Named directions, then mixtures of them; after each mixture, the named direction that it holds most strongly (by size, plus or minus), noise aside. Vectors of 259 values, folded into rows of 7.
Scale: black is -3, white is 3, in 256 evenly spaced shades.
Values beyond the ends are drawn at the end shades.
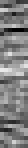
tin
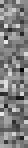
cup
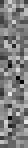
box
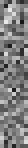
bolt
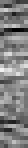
tin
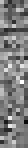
box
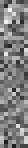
bolt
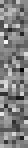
cup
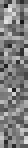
bolt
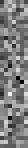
box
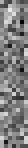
bolt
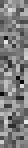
box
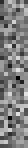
box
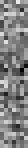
cup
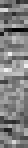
tin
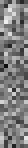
bolt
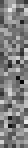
box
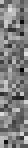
cup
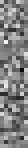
cup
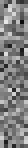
bolt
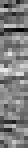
tin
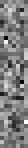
box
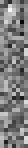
bolt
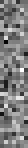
cup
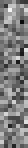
bolt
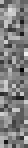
cup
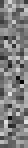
box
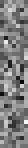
box
